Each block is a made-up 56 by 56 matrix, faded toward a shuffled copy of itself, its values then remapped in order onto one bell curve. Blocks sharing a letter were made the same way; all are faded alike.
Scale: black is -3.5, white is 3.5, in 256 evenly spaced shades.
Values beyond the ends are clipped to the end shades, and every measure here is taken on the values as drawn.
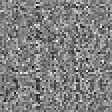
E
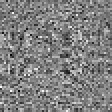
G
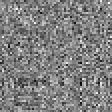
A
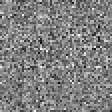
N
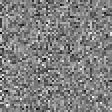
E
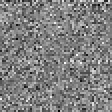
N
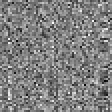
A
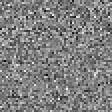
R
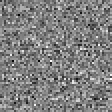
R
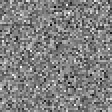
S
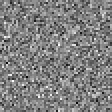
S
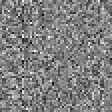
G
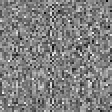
G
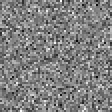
S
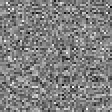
A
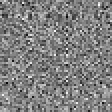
G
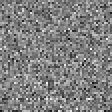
R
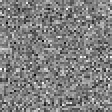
R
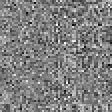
A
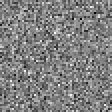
S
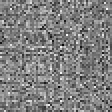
G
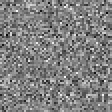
N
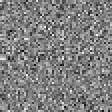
A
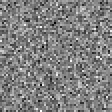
S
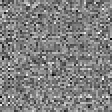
A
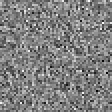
R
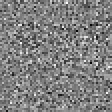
N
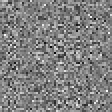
E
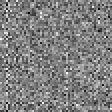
G
